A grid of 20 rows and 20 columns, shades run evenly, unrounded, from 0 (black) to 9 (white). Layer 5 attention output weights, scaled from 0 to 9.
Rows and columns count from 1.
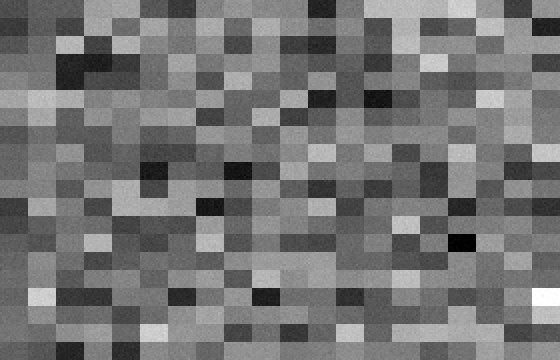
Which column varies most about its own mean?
20
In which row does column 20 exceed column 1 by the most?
17
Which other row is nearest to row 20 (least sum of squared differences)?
5
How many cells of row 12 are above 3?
12
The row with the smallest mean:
10
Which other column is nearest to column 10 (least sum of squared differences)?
7
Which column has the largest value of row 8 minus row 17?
13
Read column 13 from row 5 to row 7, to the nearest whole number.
3 3 5
